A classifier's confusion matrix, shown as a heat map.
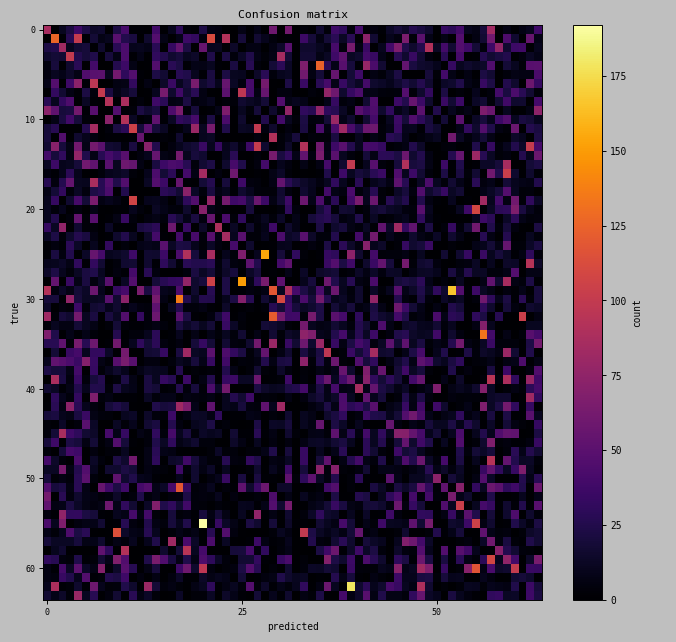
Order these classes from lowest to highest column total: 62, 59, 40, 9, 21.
40, 9, 62, 21, 59
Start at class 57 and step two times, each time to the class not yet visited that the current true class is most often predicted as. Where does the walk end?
59
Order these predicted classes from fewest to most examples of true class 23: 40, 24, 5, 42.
24, 5, 40, 42
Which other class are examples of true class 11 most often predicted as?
27
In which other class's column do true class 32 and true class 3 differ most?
29
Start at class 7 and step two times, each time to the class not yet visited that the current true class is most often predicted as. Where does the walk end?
28
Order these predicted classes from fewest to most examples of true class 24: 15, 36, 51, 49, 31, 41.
51, 31, 36, 49, 15, 41
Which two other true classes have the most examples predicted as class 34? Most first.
32, 50
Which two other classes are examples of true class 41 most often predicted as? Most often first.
62, 6
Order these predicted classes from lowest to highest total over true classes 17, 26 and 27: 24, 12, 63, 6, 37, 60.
12, 24, 63, 60, 37, 6
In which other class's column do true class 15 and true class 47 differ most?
39
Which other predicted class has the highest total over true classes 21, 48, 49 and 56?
57
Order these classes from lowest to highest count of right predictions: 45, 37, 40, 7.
37, 45, 40, 7
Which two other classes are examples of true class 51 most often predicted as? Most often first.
17, 53
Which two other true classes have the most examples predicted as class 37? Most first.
10, 49
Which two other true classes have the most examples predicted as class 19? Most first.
11, 6
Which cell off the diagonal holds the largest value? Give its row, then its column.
55, 20
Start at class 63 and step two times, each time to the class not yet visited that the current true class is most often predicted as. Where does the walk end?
35
